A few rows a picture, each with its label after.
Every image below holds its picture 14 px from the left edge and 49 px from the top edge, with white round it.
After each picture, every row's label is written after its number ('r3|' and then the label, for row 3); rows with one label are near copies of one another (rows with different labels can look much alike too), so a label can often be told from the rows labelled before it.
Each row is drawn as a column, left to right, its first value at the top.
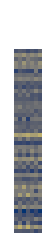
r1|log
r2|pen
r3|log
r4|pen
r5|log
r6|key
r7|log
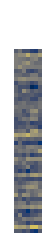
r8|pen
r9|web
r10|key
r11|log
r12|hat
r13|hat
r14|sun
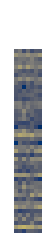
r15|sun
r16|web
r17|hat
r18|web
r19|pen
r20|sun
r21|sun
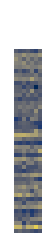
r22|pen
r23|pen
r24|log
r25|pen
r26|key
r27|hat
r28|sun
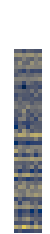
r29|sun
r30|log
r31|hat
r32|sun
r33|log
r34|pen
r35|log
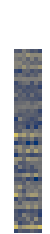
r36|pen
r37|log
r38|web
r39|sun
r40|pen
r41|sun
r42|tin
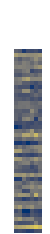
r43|sun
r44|sun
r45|key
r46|key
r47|hat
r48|pen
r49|tin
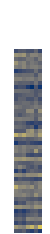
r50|log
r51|log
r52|log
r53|hat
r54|hat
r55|sun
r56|hat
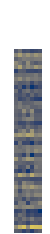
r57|log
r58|web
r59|hat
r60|log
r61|hat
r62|tin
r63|tin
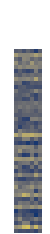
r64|log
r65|sun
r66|pen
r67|pen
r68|log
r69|key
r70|log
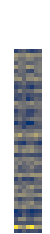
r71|tin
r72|key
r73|sun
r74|tin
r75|tin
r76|key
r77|key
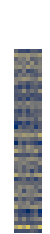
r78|sun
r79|tin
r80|key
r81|tin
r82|log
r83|sun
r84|key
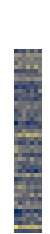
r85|tin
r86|log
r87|hat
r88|web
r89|pen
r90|web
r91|key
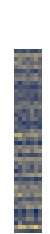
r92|log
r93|pen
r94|tin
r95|sun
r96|hat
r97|tin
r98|sun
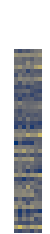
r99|sun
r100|tin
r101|sun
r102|log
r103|sun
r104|web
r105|web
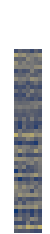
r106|log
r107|sun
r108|log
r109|pen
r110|key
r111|sun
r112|tin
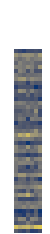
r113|tin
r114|key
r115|key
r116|pen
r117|key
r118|hat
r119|tin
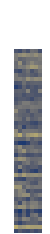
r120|hat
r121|log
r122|sun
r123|key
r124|web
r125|web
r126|key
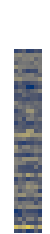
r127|tin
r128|key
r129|pen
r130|hat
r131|hat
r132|log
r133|key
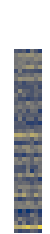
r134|pen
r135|key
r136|pen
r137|tin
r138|web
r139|pen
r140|tin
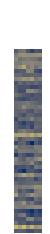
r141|pen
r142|web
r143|web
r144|key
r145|key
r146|log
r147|log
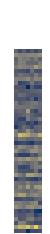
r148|sun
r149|pen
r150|pen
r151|hat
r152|sun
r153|tin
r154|log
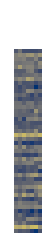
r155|pen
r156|web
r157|pen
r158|key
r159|key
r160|hat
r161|log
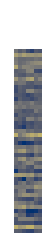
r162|web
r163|sun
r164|sun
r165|key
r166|key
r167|log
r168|log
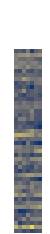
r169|pen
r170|log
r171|key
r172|web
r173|hat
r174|sun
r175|sun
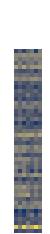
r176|tin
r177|log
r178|tin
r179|pen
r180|web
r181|tin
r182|web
